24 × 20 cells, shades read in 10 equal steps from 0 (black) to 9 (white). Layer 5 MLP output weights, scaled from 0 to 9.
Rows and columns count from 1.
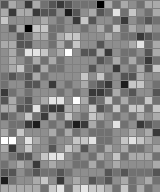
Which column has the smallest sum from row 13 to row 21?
13
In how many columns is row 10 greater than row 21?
5
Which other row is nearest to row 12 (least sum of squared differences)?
23
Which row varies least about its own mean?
22
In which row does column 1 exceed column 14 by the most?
18
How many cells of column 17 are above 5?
9
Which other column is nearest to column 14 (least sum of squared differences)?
16
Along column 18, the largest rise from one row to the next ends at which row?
6
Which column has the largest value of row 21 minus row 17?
20
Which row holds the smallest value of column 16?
11
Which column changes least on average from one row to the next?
3
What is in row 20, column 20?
4
